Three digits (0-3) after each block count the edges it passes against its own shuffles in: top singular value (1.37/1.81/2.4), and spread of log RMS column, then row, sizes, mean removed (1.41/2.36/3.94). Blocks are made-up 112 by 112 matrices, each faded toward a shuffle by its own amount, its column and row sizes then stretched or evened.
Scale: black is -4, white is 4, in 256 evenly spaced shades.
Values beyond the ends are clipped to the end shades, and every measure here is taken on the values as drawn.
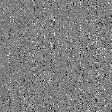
0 2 1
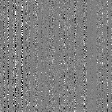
1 3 0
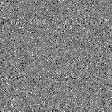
2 0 1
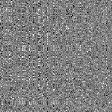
3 2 0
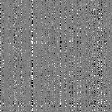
3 3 1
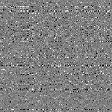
3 1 2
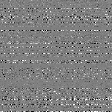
3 1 3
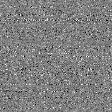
1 0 2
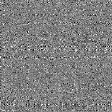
2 1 2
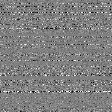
1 0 3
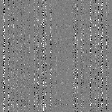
1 3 1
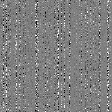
1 3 0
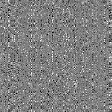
3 2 0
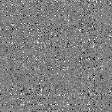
0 2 2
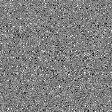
0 0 2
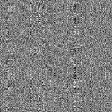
3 2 0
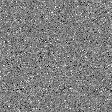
0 0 1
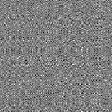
3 1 1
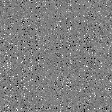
0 2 1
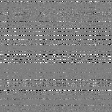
3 1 3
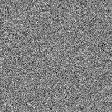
2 0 0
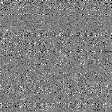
2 1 2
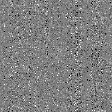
1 2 0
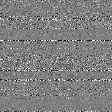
2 0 3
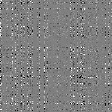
2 3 2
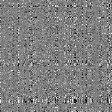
3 2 2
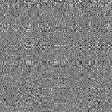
3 1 2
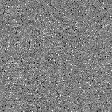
2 0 0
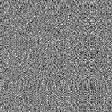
3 1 0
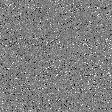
0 0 1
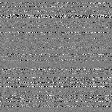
2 0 3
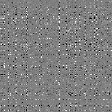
3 2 2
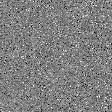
0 0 1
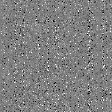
0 2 0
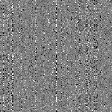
3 2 0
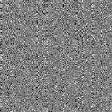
3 2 0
